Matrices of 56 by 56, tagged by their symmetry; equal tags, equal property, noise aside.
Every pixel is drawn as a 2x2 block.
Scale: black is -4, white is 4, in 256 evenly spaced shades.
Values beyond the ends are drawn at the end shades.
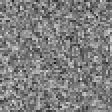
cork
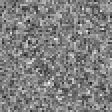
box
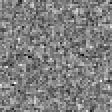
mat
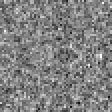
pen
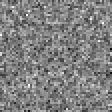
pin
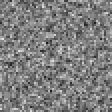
mat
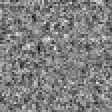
cork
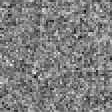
box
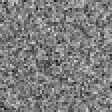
box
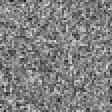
box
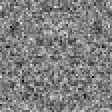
pin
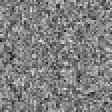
pen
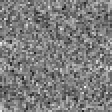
mat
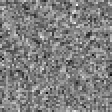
cork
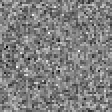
pen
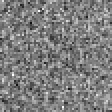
pen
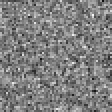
cork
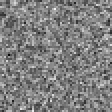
cork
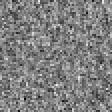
mat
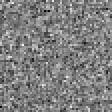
cork
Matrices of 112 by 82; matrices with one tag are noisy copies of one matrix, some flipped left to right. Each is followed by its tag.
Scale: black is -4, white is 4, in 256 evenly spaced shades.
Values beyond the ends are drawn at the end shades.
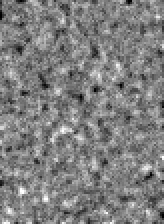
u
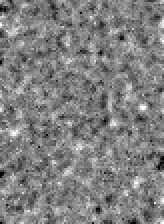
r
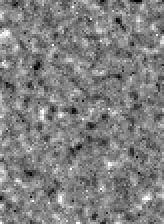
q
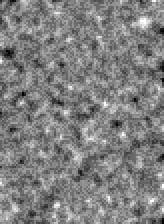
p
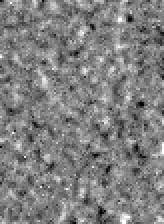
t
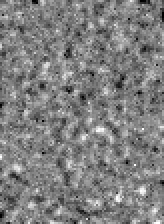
u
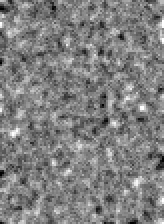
r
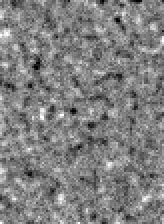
q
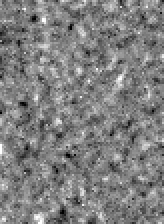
t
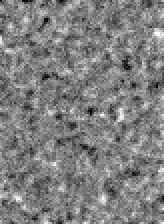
q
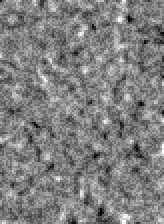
t
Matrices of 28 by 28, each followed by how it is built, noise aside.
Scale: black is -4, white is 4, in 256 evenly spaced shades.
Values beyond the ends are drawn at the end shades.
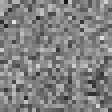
noise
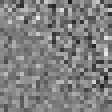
upper triangular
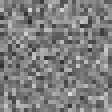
noise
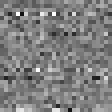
uneven rows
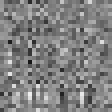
low rank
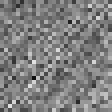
Hankel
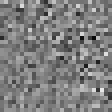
upper triangular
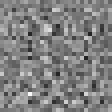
low rank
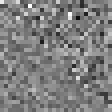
upper triangular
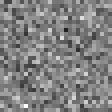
noise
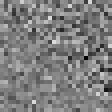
upper triangular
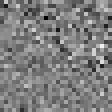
upper triangular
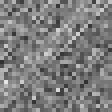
Hankel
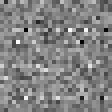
uneven rows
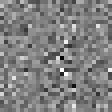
low rank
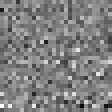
uneven rows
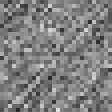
Hankel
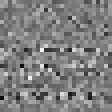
uneven rows
